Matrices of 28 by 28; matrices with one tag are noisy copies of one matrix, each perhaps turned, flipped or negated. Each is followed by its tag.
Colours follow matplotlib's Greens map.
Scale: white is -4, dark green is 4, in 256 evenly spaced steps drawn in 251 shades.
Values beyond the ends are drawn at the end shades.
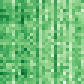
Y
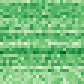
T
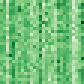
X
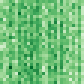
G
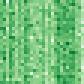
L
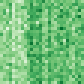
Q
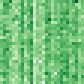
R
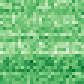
Q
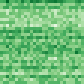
L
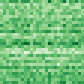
T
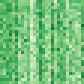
T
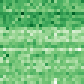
Q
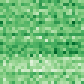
Q
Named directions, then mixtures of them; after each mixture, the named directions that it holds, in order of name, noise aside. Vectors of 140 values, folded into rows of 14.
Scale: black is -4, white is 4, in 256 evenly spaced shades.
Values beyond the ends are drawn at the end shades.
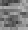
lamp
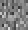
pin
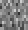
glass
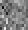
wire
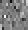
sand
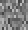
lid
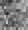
lamp, sand, wire.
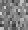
glass, lamp, pin.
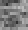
lamp.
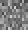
lid, pin, sand.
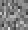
pin.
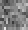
lamp, wire.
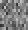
glass, pin, wire.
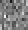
pin, sand.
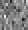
sand, wire.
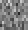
glass.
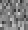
glass.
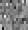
lid, sand.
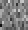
glass.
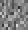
pin.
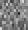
glass, sand.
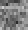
lamp, wire.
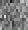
glass, lamp, sand.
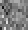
wire.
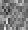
lid, wire.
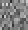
glass, pin, sand.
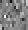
sand.
